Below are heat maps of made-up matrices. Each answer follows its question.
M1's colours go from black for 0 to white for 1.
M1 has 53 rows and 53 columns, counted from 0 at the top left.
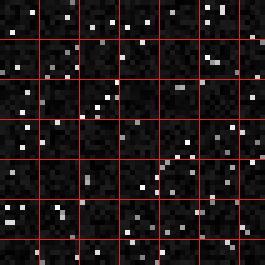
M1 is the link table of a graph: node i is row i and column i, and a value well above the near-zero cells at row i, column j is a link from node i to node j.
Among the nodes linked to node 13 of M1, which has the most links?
node 15
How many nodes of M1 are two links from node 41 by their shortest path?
4
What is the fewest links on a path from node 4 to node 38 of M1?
6
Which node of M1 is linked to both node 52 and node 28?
node 8
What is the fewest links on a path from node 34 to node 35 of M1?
3
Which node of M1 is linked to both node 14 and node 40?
node 47
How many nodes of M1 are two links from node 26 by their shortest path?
1
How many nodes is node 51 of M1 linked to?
2
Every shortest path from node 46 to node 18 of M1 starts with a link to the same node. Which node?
node 25
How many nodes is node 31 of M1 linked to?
3
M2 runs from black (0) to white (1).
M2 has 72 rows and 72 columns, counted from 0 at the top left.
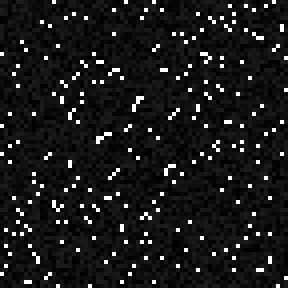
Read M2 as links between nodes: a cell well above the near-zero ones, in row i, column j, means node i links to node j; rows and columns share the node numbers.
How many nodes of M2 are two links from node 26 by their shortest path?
5
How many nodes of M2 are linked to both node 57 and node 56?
1
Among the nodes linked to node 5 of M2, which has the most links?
node 58
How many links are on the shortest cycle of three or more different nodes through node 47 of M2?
3
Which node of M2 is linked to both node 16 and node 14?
node 55
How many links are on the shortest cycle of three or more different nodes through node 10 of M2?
6
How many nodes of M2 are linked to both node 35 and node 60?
0
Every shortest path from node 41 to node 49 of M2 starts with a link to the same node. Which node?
node 17
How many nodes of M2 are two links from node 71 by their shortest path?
4
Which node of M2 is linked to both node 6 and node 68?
node 12
